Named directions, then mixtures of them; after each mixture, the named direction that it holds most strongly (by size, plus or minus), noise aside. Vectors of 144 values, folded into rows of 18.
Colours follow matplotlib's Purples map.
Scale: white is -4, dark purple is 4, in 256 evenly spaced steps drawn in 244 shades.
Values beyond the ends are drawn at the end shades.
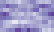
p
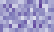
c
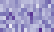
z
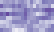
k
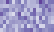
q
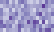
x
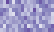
q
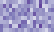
c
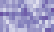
k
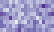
x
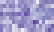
k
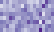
x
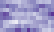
p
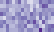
q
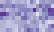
k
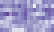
k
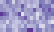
q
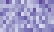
q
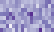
z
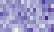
q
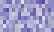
q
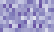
c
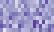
x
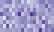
q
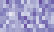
q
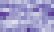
p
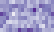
p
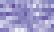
k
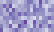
c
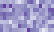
c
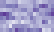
p
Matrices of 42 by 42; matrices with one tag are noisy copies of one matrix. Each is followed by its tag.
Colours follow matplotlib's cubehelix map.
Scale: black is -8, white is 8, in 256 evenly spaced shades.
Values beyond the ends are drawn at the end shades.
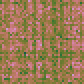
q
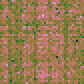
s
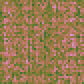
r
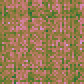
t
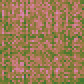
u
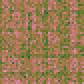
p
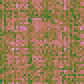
t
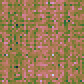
s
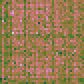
u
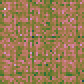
r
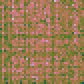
u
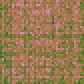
u
